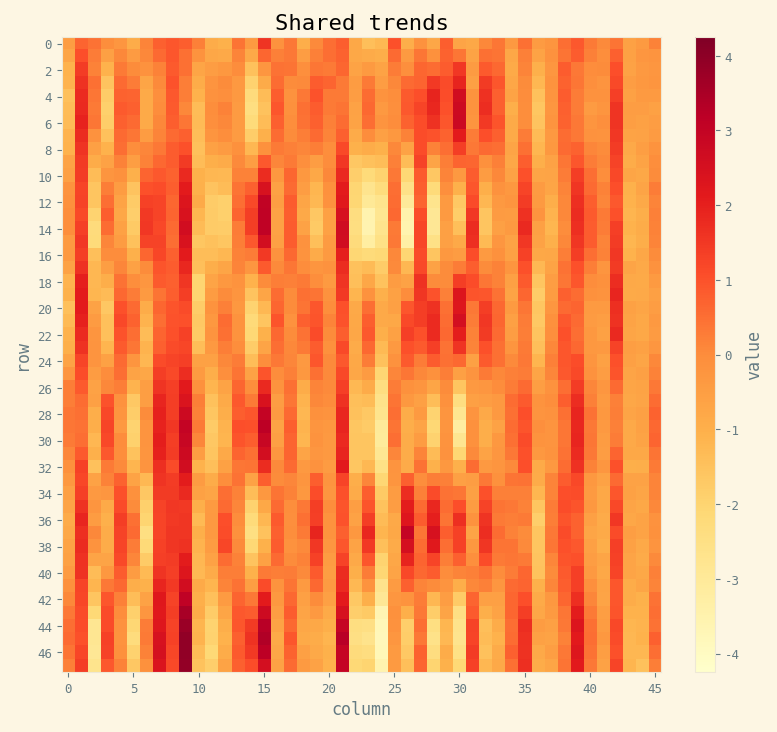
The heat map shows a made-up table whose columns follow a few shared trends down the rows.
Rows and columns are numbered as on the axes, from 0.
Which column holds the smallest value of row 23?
14
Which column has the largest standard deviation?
30
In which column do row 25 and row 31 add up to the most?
9
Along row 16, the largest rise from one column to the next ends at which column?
27
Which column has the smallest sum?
24
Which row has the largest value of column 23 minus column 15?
37
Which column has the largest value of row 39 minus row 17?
26
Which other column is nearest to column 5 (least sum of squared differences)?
11
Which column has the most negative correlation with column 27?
10
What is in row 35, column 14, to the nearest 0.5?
-2
